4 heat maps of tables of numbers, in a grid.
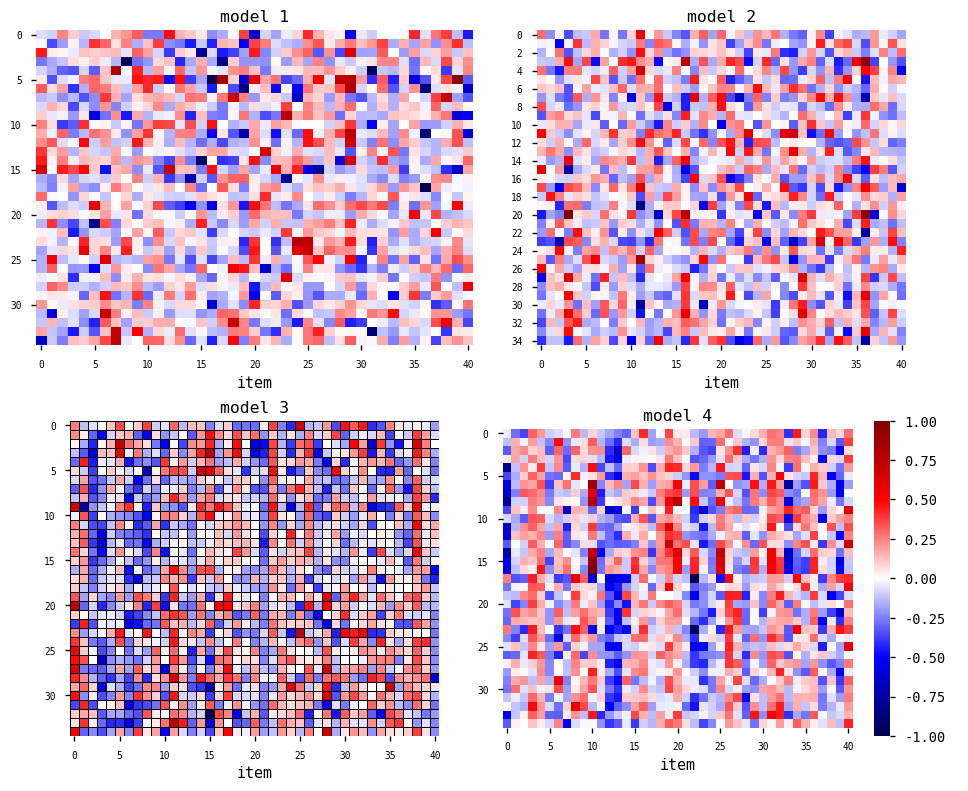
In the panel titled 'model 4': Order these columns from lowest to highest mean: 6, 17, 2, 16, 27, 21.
17, 21, 2, 6, 27, 16
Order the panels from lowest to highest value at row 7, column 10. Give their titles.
model 2, model 3, model 1, model 4
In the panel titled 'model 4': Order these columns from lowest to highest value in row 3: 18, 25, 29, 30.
29, 30, 25, 18
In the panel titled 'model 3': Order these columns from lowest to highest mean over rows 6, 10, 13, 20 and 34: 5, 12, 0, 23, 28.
12, 5, 23, 28, 0
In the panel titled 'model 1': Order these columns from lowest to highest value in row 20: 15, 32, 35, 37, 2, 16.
16, 32, 2, 15, 37, 35
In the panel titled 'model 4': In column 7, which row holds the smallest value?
9
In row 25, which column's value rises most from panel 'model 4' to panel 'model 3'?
23
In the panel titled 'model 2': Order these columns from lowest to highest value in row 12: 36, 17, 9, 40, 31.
40, 31, 17, 9, 36
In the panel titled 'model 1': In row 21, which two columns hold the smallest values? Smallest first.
5, 3
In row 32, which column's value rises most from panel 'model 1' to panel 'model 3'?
30
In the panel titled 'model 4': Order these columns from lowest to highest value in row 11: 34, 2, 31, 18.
34, 2, 18, 31
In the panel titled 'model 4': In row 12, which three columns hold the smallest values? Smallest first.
0, 39, 13
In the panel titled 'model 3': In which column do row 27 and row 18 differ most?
28
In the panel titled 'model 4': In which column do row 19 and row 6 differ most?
25
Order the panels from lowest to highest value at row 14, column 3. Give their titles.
model 3, model 1, model 4, model 2
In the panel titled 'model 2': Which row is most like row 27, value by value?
31
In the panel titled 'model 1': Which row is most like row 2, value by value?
14
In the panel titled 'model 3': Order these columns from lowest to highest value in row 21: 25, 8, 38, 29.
8, 38, 29, 25
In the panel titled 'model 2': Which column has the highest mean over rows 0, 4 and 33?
11
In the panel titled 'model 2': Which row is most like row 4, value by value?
17
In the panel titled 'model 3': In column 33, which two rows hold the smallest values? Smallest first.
2, 9
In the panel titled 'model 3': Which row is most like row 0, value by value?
23
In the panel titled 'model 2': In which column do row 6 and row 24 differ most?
24
